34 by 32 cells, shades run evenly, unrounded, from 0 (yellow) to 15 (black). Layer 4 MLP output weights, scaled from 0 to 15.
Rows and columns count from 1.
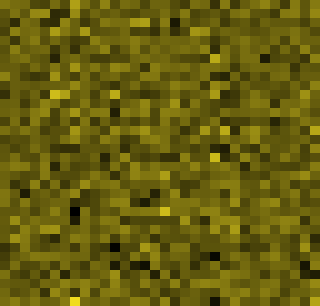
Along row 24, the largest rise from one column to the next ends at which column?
8
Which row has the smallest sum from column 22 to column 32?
25
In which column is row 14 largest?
28
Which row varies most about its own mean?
11
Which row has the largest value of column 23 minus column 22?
18
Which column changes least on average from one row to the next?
26
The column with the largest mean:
10
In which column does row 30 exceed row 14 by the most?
31
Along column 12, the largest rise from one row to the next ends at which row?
12
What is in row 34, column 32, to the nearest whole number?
4
